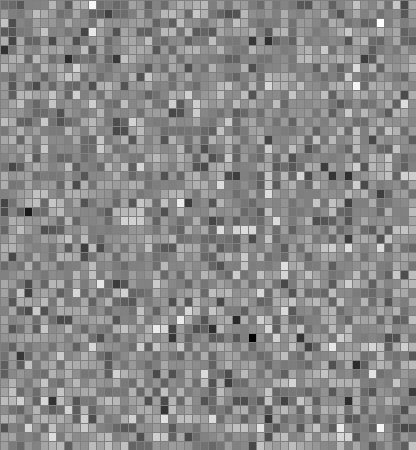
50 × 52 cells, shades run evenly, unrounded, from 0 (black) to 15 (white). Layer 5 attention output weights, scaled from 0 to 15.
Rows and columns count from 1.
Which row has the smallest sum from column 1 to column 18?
10
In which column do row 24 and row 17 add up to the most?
34
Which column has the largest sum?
45
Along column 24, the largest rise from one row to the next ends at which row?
35
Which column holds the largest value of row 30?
36
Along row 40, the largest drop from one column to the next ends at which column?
3
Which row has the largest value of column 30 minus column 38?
48
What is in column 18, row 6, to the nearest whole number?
10
